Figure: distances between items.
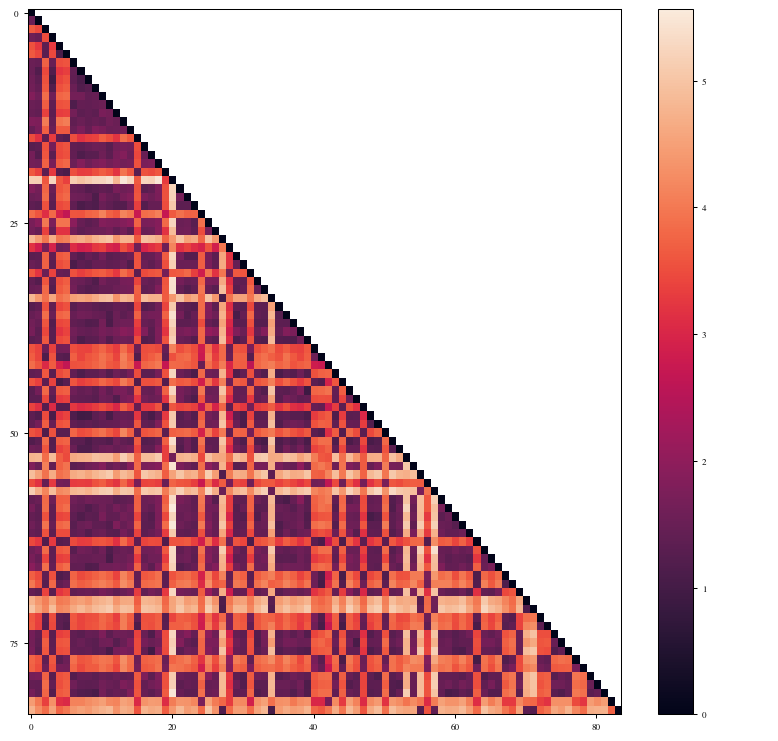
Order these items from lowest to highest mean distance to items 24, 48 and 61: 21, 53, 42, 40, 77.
21, 42, 40, 77, 53
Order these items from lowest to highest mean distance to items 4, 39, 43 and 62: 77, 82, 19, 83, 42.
19, 77, 42, 82, 83
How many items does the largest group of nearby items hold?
52
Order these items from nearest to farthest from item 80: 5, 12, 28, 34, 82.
12, 28, 5, 82, 34
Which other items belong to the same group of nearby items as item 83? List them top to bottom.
27, 34, 55, 57, 70, 71
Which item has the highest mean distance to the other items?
20
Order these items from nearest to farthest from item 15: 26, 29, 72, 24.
72, 24, 26, 29
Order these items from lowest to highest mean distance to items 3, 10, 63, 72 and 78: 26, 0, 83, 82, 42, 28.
28, 26, 0, 42, 82, 83
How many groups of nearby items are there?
5
